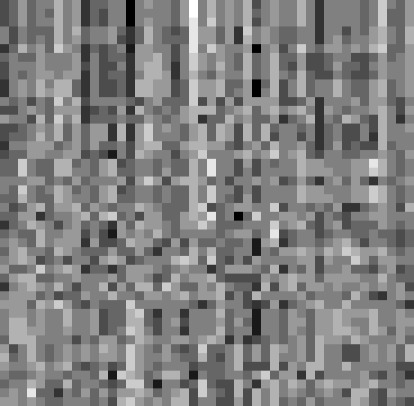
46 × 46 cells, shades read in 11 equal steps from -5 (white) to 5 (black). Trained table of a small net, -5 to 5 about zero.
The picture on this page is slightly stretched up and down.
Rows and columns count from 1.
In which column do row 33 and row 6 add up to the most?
29
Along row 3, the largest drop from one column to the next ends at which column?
16
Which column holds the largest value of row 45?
7
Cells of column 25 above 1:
4
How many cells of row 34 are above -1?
30
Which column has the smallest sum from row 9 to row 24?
22
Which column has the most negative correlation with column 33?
18
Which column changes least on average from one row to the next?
44
